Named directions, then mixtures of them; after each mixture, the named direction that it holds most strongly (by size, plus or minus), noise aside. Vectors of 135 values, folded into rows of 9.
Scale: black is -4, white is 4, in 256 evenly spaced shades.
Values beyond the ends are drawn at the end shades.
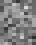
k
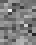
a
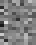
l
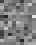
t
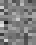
l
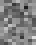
k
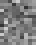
k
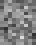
k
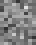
k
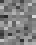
t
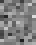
t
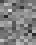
a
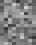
k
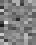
l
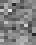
a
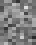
k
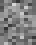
k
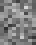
k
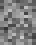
k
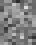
k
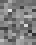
a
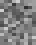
k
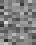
l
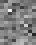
a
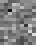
a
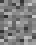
t
